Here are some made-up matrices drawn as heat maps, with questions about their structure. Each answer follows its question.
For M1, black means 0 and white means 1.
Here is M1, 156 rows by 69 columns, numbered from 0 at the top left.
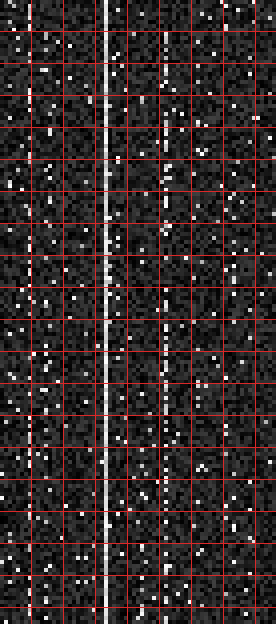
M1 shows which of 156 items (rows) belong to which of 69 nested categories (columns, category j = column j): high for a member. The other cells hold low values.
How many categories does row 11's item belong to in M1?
2
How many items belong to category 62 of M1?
9
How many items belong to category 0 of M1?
3
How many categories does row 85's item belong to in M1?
1
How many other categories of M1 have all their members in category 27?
3
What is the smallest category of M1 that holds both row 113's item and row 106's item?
56
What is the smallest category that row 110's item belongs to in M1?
43
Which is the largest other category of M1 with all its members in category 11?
4
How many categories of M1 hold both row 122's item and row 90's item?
3
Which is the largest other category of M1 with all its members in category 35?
50
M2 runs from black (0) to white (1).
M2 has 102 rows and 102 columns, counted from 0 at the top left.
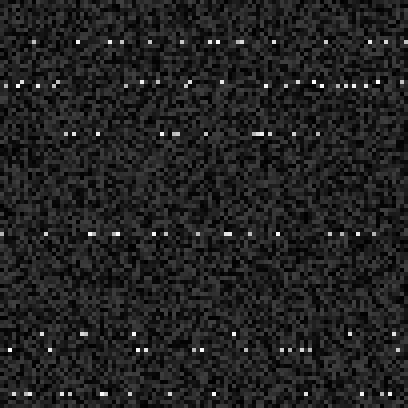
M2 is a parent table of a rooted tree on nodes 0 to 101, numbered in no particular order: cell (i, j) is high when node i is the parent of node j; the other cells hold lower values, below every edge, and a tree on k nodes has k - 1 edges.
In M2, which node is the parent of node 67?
33
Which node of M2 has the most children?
58
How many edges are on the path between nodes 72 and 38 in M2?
4
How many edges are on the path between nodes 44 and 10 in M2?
3
